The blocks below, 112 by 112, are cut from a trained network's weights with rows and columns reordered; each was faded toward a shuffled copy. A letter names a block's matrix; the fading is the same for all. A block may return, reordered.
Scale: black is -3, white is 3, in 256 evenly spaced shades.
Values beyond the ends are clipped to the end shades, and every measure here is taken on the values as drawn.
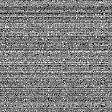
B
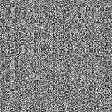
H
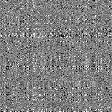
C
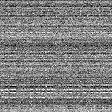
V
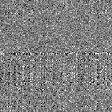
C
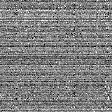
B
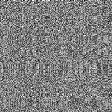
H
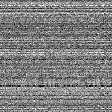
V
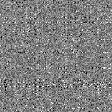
C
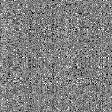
C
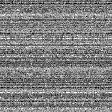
V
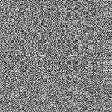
H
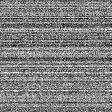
V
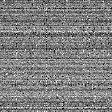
B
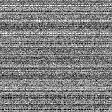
V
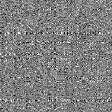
C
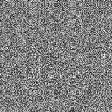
H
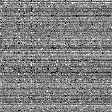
B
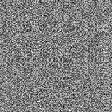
H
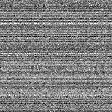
V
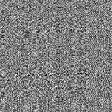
H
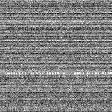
V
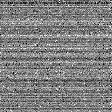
B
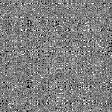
C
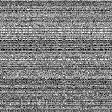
V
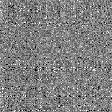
C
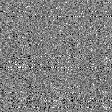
C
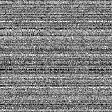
V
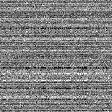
V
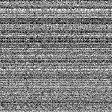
V
